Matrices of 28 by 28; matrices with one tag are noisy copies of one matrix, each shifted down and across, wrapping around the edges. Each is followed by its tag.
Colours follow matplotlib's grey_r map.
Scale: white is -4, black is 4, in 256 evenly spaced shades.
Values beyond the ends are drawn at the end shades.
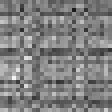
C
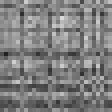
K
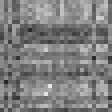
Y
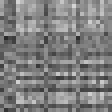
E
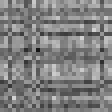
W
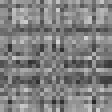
K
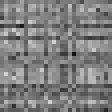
W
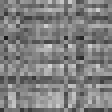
C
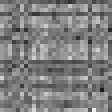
W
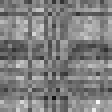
Y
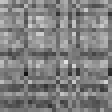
K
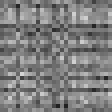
W
